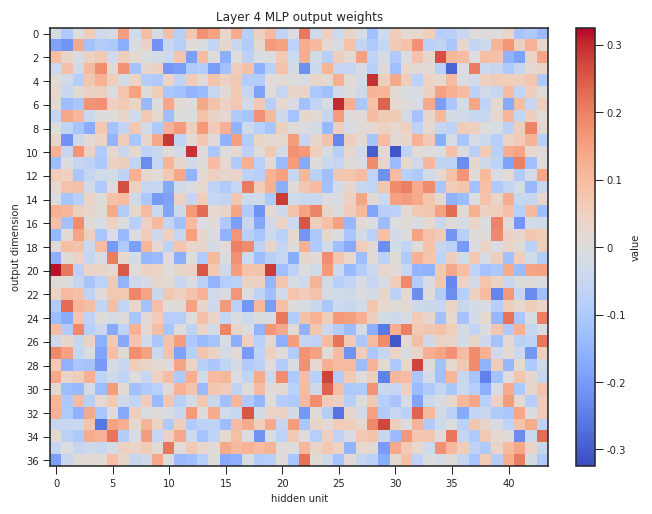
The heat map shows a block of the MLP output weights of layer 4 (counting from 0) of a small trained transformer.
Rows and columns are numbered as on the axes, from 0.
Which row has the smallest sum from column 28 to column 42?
22
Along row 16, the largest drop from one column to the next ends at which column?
26
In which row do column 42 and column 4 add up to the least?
27
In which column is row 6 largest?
25
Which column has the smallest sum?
18
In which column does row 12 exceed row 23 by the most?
19
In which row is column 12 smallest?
2
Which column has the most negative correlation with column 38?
24
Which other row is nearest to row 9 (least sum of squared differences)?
0
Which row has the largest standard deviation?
20
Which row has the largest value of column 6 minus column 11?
3
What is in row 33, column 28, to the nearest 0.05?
0.2
